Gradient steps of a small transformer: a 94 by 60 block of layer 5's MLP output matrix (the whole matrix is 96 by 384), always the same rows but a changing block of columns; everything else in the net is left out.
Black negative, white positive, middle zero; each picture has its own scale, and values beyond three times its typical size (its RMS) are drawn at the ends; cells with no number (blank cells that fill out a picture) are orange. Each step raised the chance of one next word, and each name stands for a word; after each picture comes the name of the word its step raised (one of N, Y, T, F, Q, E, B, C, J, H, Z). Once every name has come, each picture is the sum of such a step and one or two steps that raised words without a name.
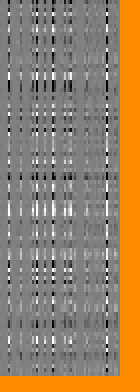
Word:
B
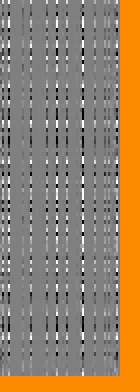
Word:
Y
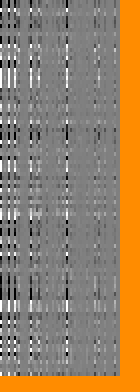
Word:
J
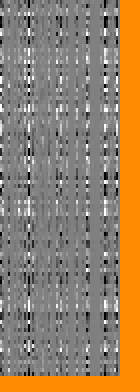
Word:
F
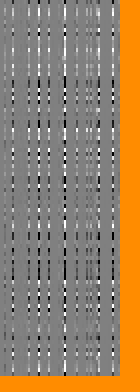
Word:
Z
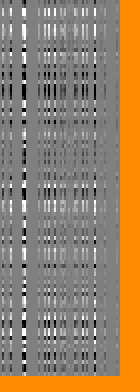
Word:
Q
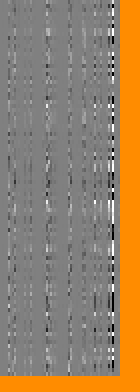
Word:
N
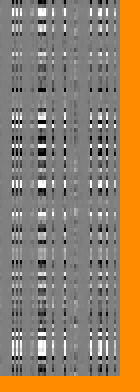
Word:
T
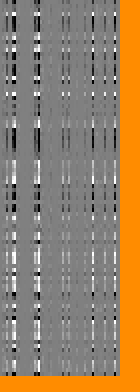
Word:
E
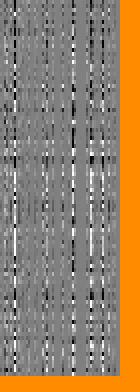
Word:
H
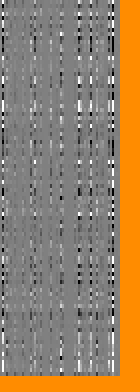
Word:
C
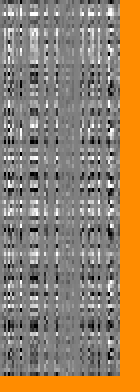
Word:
Z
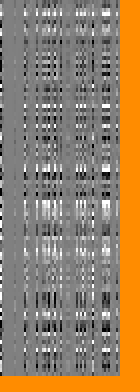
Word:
N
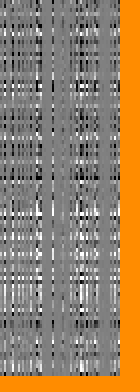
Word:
B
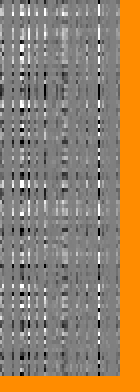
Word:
Q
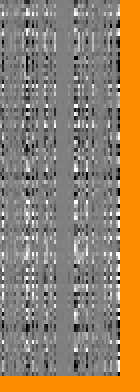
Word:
N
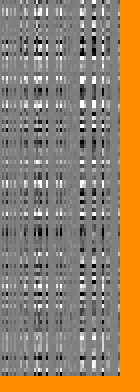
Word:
C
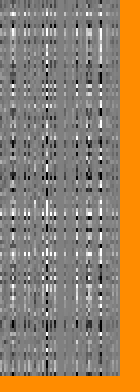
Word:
N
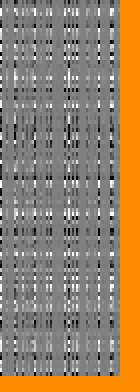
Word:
J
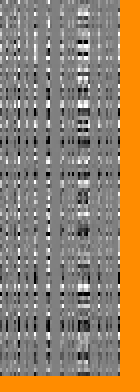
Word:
Y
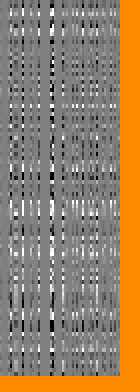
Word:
N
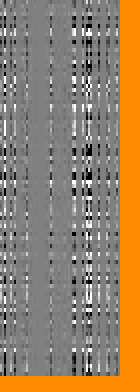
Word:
F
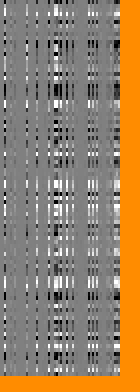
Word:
H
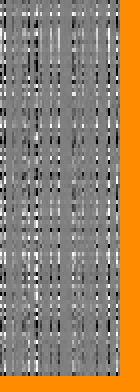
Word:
E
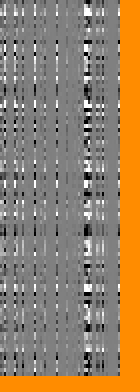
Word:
N
